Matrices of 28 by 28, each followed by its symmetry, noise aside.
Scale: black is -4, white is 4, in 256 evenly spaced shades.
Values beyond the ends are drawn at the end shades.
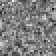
antisymmetric.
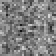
mirrored top to bottom.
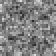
same after a half turn.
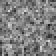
symmetric.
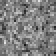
mirrored top to bottom.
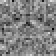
mirrored left to right.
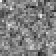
symmetric across the other diagonal.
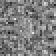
mirrored top to bottom.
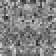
mirrored left to right.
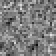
symmetric across the other diagonal.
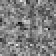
antisymmetric.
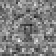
mirrored left to right.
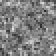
symmetric across the other diagonal.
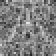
mirrored left to right.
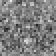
mirrored left to right.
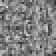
mirrored top to bottom.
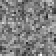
antisymmetric.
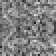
mirrored top to bottom.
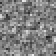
same after a half turn.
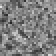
symmetric across the other diagonal.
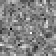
symmetric.
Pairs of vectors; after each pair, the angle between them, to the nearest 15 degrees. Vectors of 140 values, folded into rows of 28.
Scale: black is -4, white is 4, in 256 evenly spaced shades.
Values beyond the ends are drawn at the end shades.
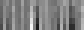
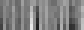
15 degrees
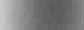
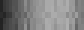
165 degrees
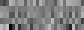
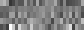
165 degrees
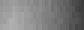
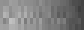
15 degrees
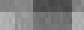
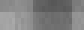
15 degrees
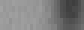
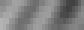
45 degrees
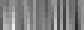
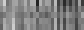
45 degrees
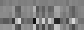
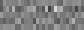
45 degrees
